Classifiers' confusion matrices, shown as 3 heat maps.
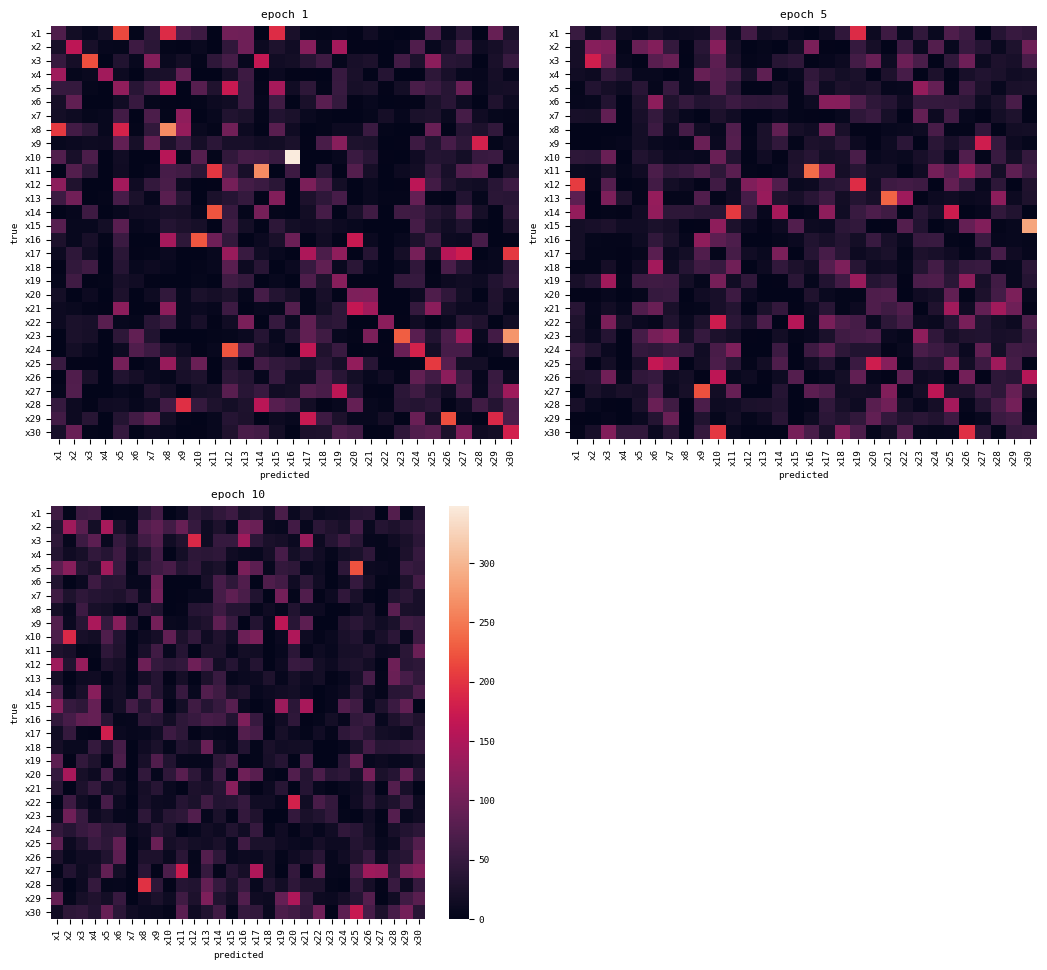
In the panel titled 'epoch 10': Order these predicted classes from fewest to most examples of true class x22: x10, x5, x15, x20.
x10, x15, x5, x20
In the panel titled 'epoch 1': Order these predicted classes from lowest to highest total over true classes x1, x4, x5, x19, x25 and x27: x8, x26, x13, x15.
x26, x13, x15, x8
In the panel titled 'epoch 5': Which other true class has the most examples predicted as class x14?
x17
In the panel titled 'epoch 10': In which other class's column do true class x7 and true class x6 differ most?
x18
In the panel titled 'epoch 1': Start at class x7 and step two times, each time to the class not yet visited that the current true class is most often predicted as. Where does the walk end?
x28
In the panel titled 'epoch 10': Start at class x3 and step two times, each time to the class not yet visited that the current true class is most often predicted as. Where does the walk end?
x1
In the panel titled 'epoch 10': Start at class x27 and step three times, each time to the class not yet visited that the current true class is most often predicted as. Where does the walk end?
x25
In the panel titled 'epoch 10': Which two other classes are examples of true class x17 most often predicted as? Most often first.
x5, x16
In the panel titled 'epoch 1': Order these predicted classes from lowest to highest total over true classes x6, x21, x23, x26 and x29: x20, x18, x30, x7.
x7, x20, x18, x30
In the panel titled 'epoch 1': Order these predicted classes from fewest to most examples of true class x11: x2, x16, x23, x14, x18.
x23, x18, x16, x2, x14
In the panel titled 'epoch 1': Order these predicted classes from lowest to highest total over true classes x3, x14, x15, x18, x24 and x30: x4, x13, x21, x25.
x4, x21, x13, x25
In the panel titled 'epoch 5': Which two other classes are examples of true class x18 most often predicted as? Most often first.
x6, x11
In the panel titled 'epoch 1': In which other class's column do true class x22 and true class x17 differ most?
x30
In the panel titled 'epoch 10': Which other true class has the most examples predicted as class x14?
x9
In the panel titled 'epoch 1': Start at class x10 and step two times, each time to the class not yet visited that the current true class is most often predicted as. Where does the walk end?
x20
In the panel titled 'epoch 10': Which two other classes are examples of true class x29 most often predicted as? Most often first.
x20, x13
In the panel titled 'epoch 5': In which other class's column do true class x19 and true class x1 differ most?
x3
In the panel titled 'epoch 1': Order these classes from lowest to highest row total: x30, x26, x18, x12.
x18, x26, x30, x12
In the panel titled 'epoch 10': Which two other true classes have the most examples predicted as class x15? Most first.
x21, x7
